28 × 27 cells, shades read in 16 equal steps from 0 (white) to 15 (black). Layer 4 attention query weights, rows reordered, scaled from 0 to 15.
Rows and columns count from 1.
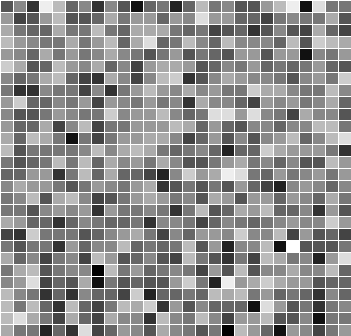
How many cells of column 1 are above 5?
17
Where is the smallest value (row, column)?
21, 23
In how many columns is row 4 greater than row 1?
10
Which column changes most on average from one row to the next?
18
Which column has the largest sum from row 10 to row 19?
8
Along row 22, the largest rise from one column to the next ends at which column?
25
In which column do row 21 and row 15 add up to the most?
5
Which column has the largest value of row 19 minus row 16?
12
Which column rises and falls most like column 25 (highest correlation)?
4
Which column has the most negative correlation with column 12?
19
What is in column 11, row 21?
9
